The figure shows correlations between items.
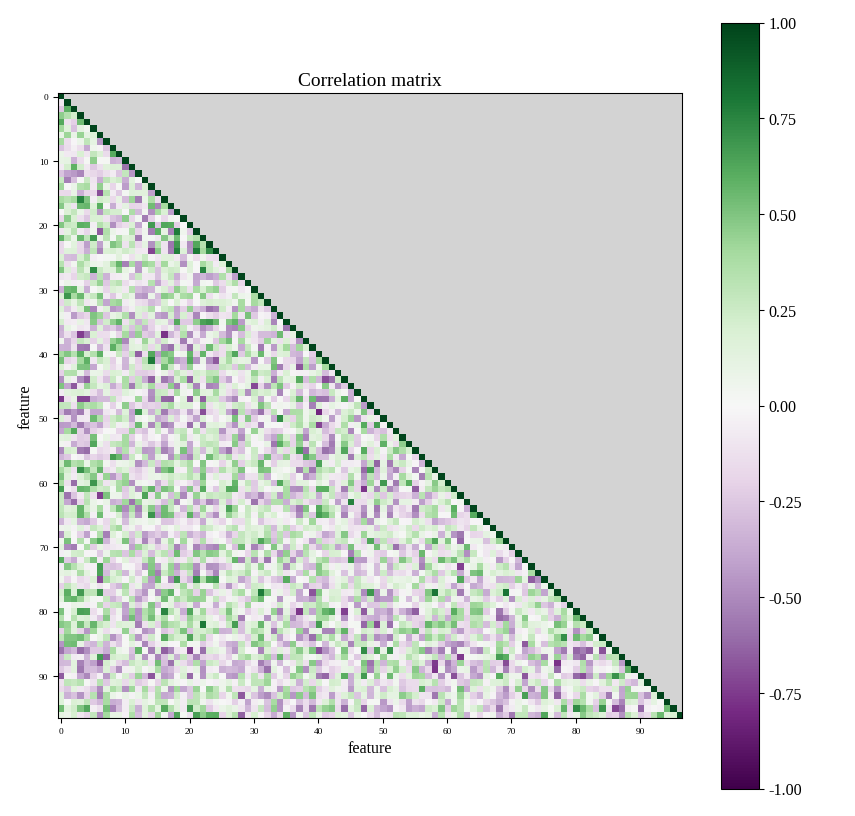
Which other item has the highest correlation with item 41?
14
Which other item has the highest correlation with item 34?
50
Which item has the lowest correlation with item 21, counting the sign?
6
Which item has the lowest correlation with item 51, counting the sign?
40
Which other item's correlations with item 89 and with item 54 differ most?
60
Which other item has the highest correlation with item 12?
49
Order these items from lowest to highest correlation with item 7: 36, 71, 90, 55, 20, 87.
87, 90, 36, 55, 71, 20
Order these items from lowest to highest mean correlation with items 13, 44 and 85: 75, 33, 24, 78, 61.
61, 33, 78, 75, 24
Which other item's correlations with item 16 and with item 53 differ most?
37
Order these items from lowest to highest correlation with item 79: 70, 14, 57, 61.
70, 57, 61, 14
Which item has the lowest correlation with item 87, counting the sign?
62
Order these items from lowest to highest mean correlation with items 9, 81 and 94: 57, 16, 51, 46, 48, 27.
51, 48, 46, 57, 27, 16
